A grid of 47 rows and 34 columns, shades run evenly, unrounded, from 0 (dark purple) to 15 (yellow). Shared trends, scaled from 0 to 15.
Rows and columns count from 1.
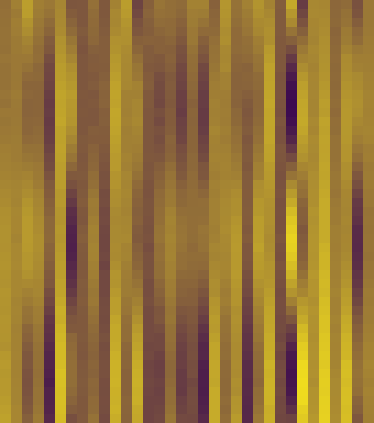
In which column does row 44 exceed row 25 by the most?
28
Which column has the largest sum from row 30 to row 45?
30
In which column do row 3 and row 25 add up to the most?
27
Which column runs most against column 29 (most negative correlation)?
10
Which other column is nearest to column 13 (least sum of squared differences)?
20
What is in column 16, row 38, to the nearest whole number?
7
